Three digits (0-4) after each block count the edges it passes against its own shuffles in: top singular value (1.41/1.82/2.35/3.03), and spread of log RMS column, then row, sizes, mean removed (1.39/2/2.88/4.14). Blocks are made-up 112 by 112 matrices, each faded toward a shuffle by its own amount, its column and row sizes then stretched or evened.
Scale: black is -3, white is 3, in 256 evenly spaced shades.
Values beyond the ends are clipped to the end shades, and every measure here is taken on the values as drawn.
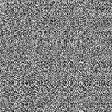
3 0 2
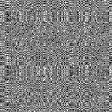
4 3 2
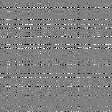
3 2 4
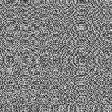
3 0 0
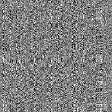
3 3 0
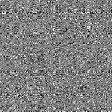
3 0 3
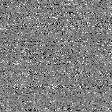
0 0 3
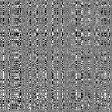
4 4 3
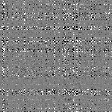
3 3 4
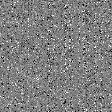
0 2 0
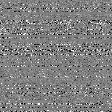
1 0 4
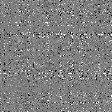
0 2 3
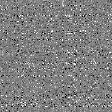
1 2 3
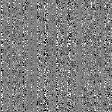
0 4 2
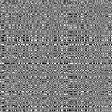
4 2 4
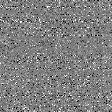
2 0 3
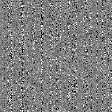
1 4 0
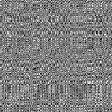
4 2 2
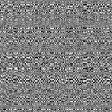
4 0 4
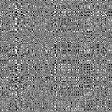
4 3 3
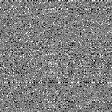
3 0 2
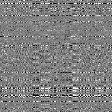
4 1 4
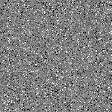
1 1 1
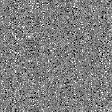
2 2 1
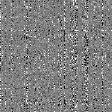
1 4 2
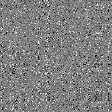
2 2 1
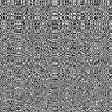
4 0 3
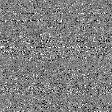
1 0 3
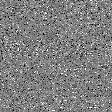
1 0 1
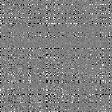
3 3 4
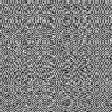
4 1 0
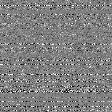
2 0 4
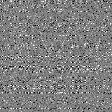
3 0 3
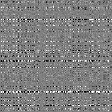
4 3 4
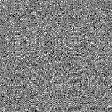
3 0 1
